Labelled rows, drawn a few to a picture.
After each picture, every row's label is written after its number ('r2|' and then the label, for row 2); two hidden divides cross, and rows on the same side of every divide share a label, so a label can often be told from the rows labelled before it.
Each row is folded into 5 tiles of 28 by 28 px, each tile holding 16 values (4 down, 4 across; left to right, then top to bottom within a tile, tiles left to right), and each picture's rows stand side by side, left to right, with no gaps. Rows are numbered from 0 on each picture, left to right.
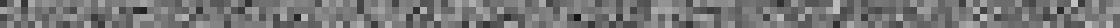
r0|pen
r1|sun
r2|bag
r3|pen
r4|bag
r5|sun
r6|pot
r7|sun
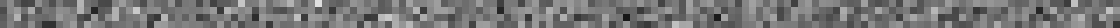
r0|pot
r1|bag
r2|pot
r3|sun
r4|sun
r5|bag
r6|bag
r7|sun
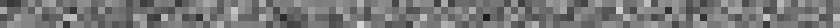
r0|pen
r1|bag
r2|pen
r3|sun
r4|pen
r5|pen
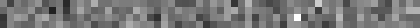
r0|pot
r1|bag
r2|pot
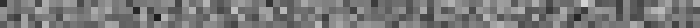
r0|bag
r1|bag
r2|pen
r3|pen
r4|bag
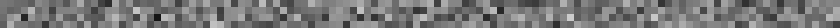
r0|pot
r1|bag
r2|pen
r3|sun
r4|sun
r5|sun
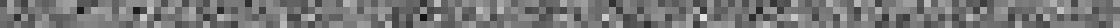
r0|bag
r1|sun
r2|bag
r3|pen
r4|sun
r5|sun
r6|bag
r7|pen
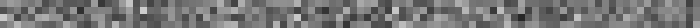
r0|sun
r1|pen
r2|pot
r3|pen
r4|pen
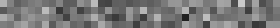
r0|sun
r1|pen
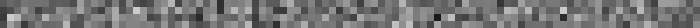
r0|pot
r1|bag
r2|sun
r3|bag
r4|pen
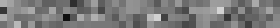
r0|sun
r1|pot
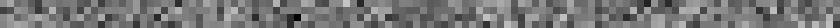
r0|sun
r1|bag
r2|bag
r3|pen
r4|sun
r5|sun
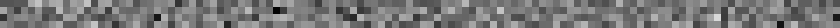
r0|pen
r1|bag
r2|sun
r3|pen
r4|sun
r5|pot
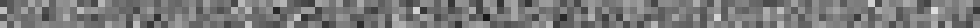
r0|pen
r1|bag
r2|pot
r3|sun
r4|pen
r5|pot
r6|bag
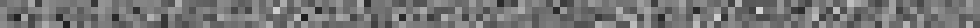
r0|bag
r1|pot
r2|pot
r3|bag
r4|pen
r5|pot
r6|sun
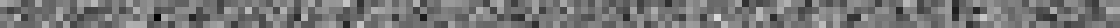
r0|pot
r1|bag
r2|bag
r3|pen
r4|sun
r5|pot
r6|bag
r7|sun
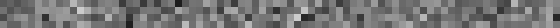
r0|pen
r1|bag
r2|pot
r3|sun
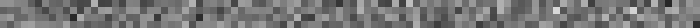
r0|sun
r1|bag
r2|pot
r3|pot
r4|sun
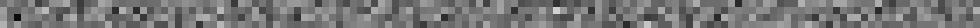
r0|bag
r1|pen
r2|bag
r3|pot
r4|pen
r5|bag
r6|pot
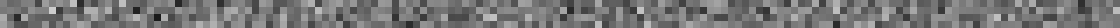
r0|bag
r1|bag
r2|bag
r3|pen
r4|pen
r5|sun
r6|sun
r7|pot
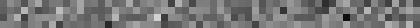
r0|pot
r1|pot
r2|sun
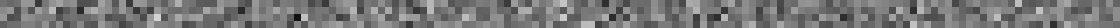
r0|bag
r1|pot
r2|bag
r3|sun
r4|sun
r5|bag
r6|pen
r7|pot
